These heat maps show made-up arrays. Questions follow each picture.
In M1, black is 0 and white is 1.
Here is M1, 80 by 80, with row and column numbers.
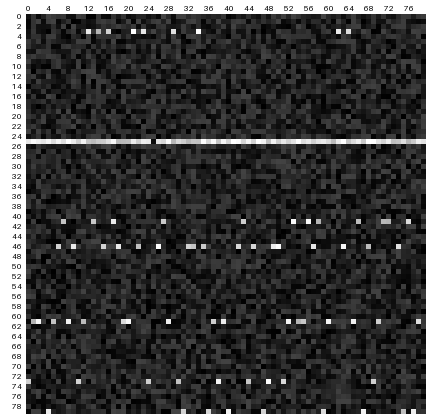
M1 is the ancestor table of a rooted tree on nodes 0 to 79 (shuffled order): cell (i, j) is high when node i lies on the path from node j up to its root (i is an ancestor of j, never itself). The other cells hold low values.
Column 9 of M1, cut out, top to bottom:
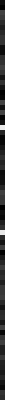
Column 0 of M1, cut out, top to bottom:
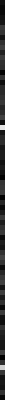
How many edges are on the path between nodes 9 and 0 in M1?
4
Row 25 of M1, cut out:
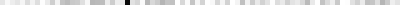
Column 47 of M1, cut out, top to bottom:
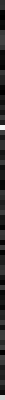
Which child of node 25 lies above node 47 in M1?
79
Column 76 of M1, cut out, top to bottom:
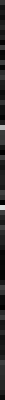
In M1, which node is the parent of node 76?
41
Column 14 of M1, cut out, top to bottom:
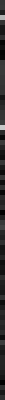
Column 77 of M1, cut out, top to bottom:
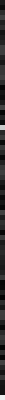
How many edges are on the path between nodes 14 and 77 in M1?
4
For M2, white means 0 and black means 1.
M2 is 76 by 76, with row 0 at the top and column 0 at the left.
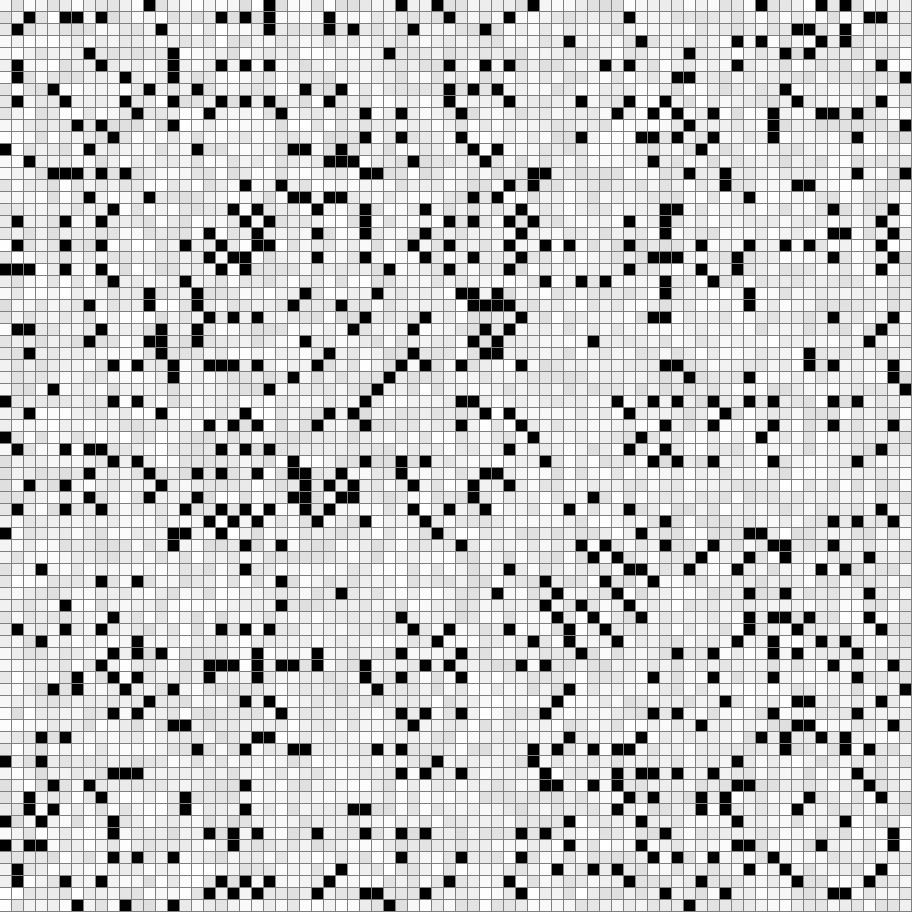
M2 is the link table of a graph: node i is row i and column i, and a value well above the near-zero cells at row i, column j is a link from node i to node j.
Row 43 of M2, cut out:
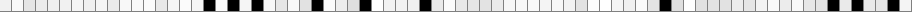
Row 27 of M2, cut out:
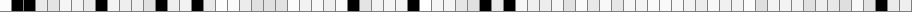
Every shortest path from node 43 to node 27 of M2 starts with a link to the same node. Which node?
node 55
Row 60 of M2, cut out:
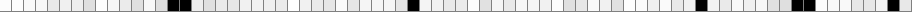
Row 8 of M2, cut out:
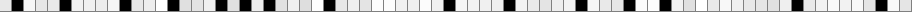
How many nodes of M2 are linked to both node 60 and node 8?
2
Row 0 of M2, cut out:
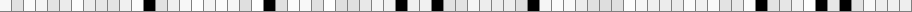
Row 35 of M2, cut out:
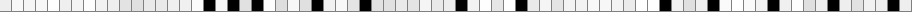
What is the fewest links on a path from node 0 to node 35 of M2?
3
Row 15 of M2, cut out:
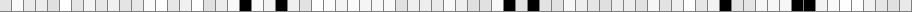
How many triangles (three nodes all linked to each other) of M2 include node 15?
5
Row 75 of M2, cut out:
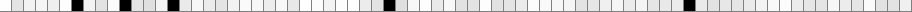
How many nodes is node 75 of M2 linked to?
5
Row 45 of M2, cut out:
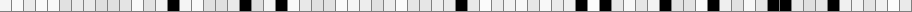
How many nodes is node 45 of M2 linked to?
11
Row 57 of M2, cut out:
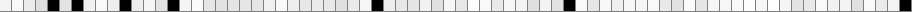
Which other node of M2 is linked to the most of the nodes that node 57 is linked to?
node 14
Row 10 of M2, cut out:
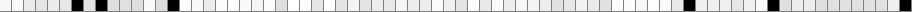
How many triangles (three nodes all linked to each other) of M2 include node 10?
7
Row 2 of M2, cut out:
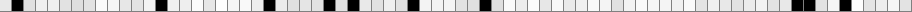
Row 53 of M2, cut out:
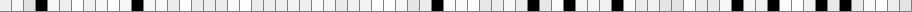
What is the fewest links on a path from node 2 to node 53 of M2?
2
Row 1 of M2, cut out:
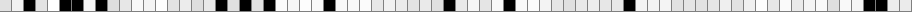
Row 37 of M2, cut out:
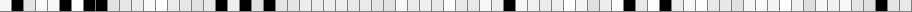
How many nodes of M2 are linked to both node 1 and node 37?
8
